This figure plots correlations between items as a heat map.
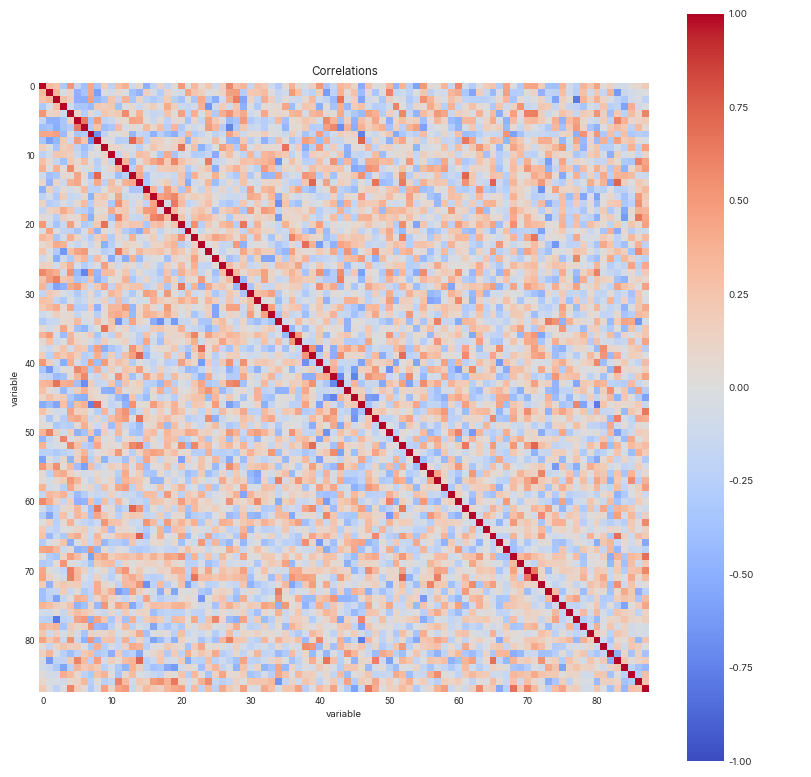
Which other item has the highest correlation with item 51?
3
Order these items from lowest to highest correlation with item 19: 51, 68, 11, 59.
59, 51, 68, 11
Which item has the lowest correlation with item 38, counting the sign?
40
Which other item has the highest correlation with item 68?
87
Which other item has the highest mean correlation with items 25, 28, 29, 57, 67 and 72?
71
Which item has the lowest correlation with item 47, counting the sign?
45
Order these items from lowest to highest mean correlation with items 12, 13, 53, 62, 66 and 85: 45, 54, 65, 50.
50, 45, 54, 65
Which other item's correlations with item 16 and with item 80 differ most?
46
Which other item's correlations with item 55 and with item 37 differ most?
74
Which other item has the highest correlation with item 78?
7
